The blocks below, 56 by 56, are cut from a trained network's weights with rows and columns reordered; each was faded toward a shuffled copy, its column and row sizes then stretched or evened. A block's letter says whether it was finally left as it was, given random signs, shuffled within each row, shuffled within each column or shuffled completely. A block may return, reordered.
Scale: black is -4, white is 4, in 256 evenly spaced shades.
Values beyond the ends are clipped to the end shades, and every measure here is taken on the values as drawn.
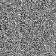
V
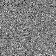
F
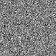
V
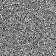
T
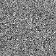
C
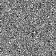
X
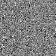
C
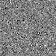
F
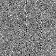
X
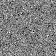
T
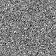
F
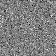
T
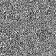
V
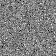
T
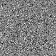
F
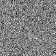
C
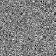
V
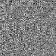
V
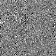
C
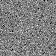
T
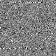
F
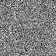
T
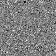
F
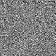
V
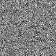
C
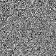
C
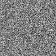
X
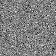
F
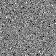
T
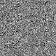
C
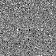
C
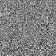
V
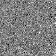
C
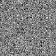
V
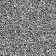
T
